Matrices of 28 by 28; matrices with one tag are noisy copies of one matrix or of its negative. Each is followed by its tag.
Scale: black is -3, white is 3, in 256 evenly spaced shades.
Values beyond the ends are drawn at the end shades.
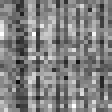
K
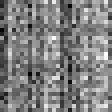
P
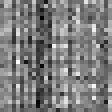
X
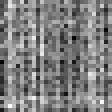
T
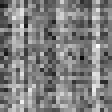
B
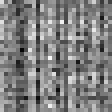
K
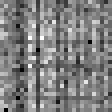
K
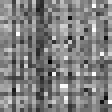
X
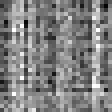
B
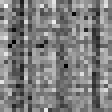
B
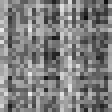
P
